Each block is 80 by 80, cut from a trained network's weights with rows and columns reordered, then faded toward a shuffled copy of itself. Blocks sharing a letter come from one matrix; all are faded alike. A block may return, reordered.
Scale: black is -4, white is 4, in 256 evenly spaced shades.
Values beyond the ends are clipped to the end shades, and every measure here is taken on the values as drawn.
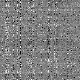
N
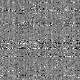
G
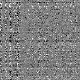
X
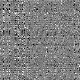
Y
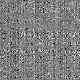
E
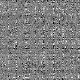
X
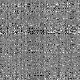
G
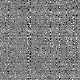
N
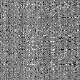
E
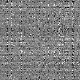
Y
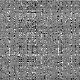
N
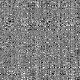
E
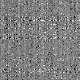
G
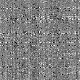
E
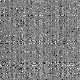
G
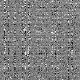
N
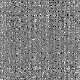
E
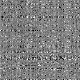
G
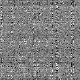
Y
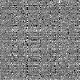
Y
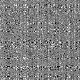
E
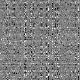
N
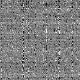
N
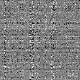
Y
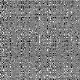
N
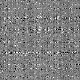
G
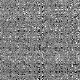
X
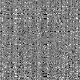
E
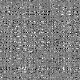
G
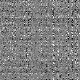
Y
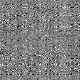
G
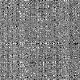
E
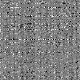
G
